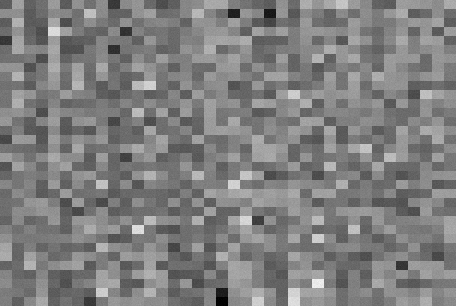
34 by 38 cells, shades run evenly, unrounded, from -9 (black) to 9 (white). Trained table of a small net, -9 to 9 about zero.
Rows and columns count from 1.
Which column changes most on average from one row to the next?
27
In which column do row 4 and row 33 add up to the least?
11
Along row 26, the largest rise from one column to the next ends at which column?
12
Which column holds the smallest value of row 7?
4
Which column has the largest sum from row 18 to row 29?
21
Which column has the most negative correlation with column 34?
3
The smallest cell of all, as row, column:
34, 19
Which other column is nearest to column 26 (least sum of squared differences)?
36
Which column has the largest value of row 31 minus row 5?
1
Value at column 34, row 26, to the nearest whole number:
0
